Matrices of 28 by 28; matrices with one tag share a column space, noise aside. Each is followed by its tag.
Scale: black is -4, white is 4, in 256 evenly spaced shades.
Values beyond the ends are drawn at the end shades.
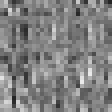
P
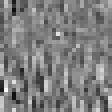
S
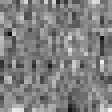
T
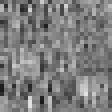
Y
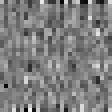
T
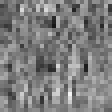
Y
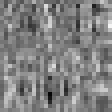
Y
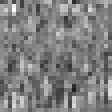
Y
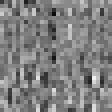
P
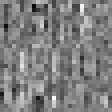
Y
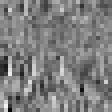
S
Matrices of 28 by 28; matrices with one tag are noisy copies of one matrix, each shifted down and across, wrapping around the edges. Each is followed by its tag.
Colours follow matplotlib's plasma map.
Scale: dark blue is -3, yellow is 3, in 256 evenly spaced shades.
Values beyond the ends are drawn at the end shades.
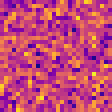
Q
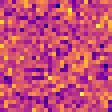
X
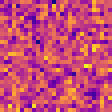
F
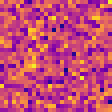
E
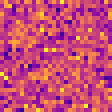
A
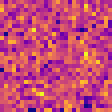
Q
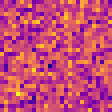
A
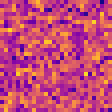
Q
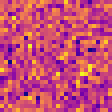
A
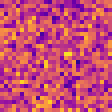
E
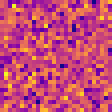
Q
